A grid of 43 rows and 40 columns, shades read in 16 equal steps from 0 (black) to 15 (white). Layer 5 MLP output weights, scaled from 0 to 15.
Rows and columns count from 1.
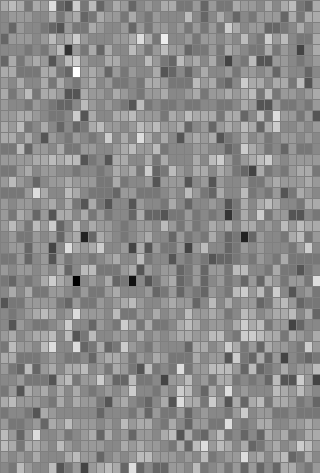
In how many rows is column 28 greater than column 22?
19
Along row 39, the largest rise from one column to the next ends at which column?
29
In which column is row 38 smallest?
5
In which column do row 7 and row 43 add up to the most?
10
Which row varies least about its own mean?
38
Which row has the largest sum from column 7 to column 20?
4
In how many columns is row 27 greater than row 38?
21
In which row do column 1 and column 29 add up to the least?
6
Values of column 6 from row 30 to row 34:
7 10 11 8 9
